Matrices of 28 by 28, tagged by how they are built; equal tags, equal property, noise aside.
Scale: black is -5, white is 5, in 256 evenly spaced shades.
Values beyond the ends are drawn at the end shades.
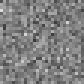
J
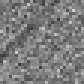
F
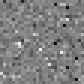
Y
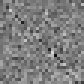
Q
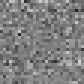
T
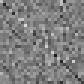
Q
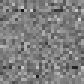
T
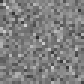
Q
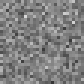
J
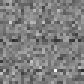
T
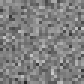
J
